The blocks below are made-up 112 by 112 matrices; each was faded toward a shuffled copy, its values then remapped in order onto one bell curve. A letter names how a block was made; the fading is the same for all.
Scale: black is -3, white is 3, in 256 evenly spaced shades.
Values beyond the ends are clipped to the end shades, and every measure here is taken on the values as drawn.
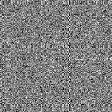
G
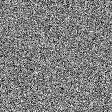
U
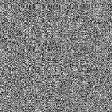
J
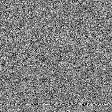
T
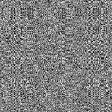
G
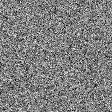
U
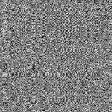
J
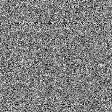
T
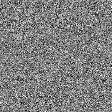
T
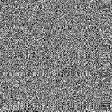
J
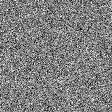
U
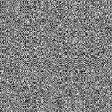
G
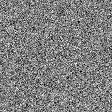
U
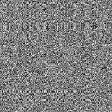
G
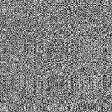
J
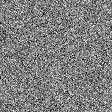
U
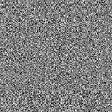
J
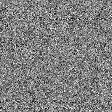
T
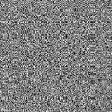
G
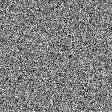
U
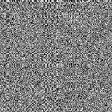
G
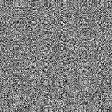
J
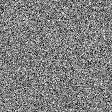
U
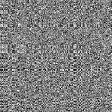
G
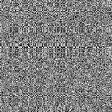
G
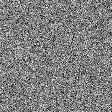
U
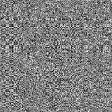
G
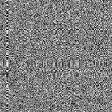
G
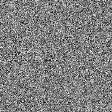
T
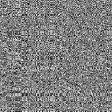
G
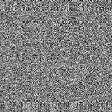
J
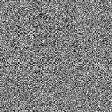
J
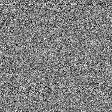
T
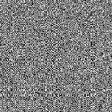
G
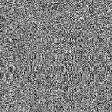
J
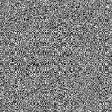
G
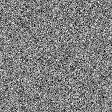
U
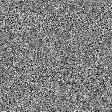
T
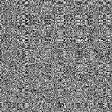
G
